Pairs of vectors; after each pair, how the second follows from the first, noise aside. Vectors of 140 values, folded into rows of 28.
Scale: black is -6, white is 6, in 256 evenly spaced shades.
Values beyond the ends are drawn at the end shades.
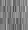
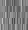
reversed.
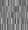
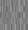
wrapped around, shrunk.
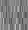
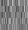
reversed.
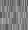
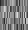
wrapped around, negated, scaled up.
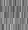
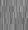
wrapped around, shrunk.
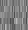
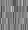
reversed.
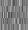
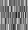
reversed, scaled up.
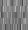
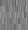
wrapped around, shrunk.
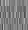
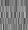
negated.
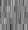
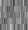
negated.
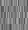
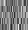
wrapped around, negated, scaled up.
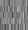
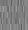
wrapped around, negated, shrunk.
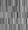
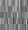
negated.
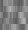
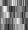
reversed, scaled up.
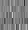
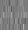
wrapped around, negated, shrunk.
